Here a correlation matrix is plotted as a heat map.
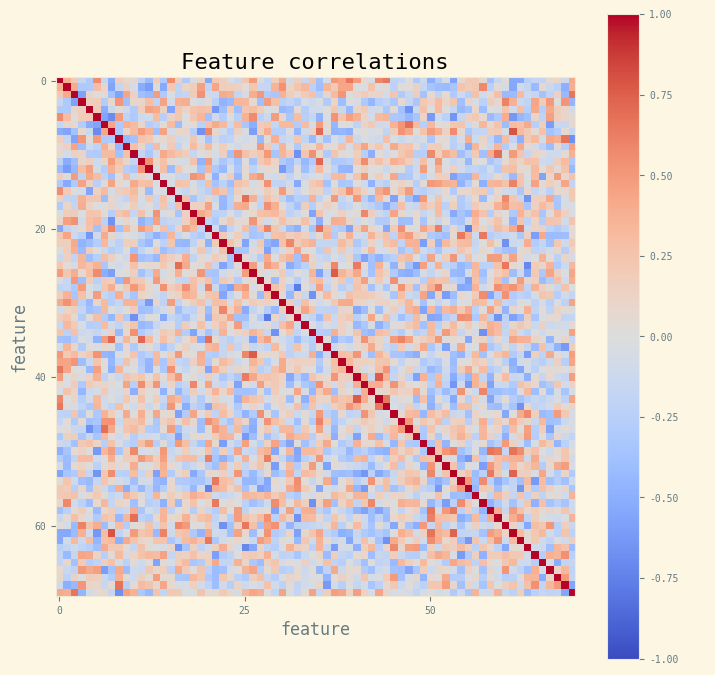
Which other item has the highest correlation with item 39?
0
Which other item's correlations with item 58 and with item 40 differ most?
43
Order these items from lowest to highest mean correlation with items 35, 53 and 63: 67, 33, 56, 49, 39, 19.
19, 39, 56, 49, 67, 33
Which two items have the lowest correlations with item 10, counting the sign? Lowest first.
32, 42
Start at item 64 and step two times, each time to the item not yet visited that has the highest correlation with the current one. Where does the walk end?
8
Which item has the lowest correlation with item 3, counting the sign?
2
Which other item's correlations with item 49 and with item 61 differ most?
50
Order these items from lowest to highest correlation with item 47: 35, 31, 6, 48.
48, 31, 35, 6
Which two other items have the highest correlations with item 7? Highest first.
61, 35
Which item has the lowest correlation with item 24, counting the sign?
41
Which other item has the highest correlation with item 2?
69
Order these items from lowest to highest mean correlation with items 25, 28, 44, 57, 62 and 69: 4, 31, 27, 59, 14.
31, 4, 14, 27, 59
